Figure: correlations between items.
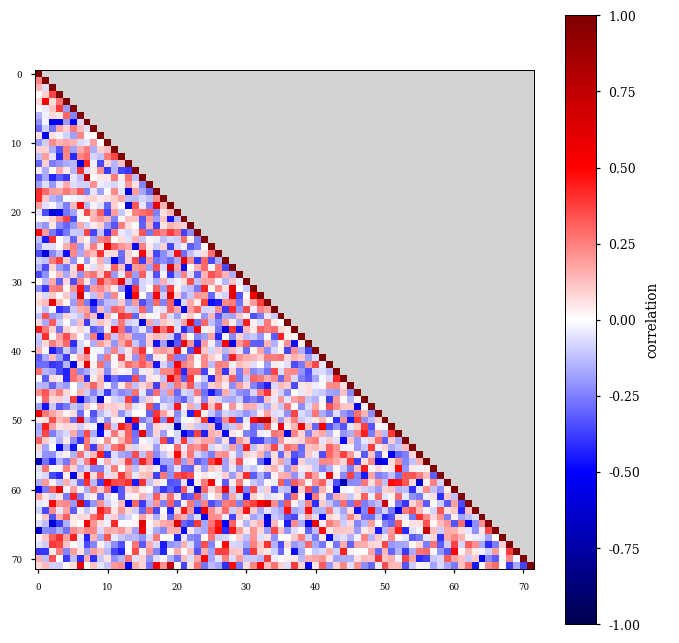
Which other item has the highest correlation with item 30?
12
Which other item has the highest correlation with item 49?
0
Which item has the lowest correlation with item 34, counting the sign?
21
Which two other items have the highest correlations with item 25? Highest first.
10, 59
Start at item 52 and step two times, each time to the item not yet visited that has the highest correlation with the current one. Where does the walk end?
7
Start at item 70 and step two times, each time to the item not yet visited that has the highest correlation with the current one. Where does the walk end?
63
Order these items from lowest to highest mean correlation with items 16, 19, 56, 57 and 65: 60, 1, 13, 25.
60, 1, 13, 25
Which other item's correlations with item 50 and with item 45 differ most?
33
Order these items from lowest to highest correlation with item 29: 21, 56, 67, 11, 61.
11, 61, 67, 21, 56
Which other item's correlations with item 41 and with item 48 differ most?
51
